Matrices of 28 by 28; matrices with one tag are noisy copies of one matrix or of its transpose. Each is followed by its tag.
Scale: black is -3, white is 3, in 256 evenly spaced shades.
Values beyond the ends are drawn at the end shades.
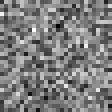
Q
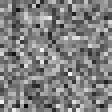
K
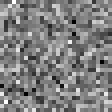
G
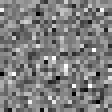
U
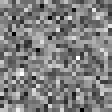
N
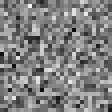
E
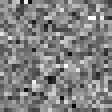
G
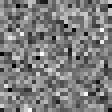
E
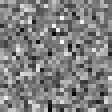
U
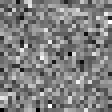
E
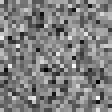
U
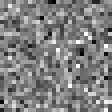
G
